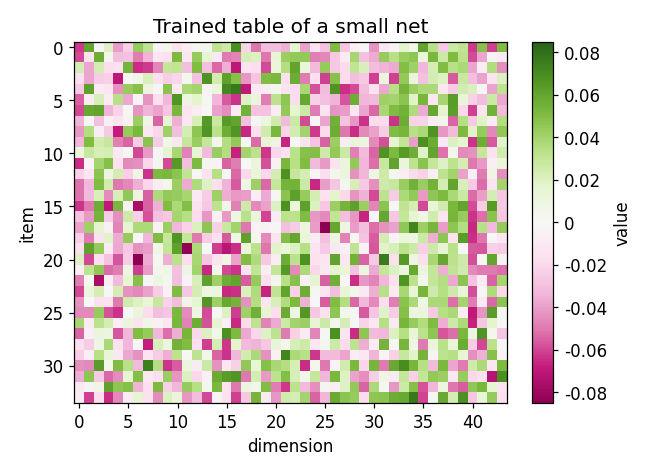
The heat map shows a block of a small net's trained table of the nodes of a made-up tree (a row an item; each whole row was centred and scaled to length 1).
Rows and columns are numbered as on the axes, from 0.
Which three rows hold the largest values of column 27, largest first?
15, 33, 24
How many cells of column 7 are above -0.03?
19
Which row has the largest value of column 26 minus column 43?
27
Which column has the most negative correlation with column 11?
18
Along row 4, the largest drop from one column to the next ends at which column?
17
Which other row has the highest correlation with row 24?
22
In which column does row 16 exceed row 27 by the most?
38
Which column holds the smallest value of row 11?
0
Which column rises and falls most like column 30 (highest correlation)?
40
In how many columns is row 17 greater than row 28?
21
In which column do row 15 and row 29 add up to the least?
6
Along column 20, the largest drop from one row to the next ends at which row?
32
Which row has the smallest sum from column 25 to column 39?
7
